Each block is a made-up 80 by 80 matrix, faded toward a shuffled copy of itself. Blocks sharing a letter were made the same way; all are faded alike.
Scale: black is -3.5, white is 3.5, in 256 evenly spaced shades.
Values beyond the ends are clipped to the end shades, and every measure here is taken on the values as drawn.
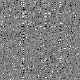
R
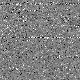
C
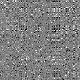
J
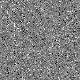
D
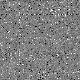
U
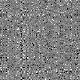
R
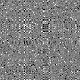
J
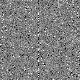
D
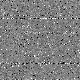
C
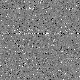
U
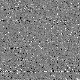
U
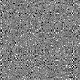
R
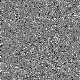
D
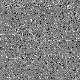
C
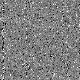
D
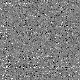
U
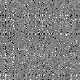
R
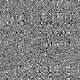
R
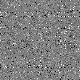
U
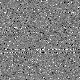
C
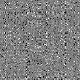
R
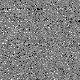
U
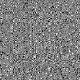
R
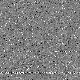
C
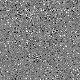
U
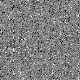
D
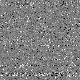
C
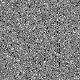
D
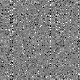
R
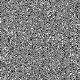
D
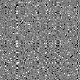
J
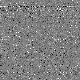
U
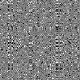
J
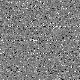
C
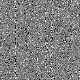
D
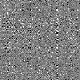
R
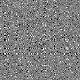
R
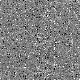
D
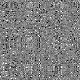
R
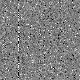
D
